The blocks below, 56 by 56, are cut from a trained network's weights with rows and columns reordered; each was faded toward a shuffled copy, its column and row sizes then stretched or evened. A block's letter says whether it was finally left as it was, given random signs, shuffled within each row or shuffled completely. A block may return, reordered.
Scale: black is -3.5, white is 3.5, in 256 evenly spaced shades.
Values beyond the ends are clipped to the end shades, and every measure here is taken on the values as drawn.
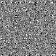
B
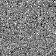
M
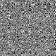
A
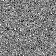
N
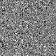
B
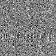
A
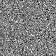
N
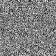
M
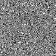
M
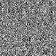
A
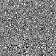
A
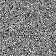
N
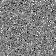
N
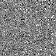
B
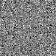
B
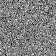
N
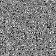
M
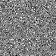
M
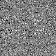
M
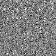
B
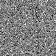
N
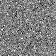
N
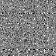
B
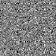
A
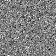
N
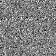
M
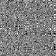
A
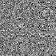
A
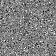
N
